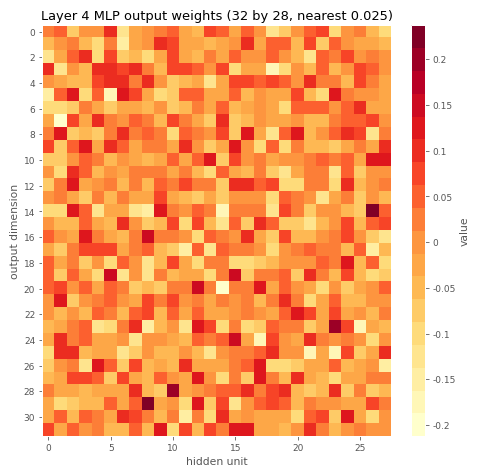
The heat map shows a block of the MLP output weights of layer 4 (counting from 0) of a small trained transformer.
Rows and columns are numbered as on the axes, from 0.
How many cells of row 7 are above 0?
12
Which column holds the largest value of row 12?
2
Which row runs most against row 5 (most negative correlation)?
0
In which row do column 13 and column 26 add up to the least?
17
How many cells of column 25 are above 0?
10
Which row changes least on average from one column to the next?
6
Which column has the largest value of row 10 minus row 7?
13
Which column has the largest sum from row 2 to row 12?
24
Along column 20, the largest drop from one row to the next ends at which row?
28
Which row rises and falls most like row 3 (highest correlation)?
7
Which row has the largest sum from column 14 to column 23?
4
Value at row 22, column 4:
0.05
